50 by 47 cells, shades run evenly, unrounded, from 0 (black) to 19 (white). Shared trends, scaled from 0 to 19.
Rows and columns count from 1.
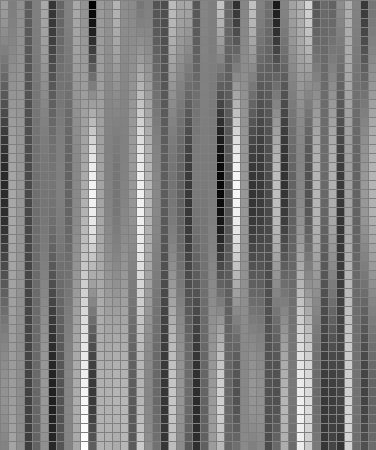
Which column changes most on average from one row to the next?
12
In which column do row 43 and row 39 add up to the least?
7
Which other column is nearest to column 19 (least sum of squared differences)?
2
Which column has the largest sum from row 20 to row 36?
18
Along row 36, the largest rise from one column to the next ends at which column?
44
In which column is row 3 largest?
39
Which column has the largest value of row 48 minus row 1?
11
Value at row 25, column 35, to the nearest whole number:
14
